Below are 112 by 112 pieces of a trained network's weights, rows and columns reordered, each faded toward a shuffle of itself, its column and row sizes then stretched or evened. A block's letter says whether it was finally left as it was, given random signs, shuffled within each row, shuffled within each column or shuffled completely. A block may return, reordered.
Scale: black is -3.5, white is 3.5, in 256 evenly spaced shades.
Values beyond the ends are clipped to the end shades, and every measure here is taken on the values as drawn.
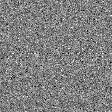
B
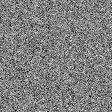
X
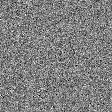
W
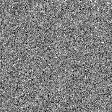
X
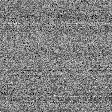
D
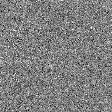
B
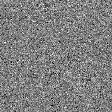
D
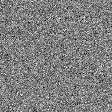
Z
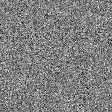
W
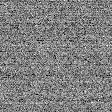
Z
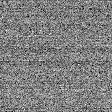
Z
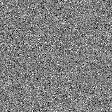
B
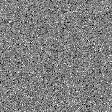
D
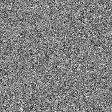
B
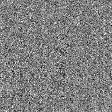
D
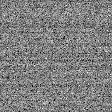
D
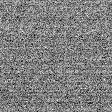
Z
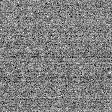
Z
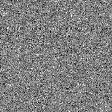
D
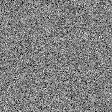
X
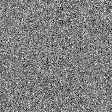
X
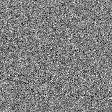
Z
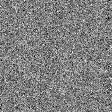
X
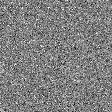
Z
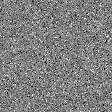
X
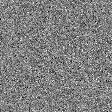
Z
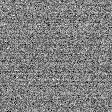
Z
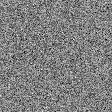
W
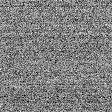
Z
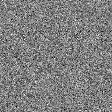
B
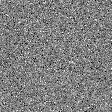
W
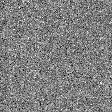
X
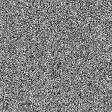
D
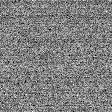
Z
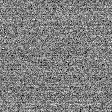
Z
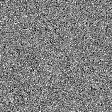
Z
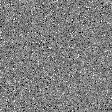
B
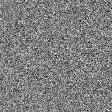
B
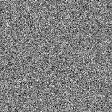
D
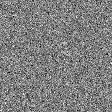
X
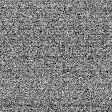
Z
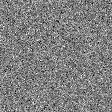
W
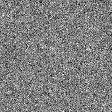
D
